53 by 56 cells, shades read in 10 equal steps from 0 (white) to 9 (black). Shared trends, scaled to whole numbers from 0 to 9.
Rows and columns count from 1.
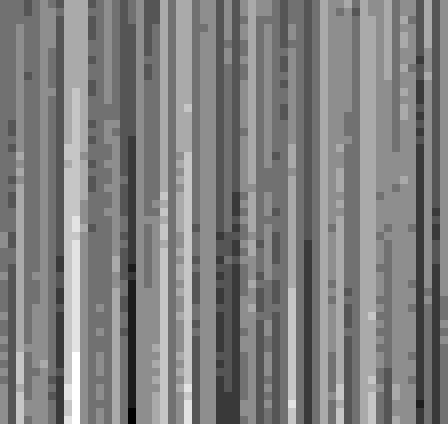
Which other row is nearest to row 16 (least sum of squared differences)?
18
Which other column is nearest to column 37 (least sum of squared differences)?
3
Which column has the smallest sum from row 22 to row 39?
10
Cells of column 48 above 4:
13
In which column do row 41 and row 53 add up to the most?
17
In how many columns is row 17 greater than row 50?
16
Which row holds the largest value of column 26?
4
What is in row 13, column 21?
3
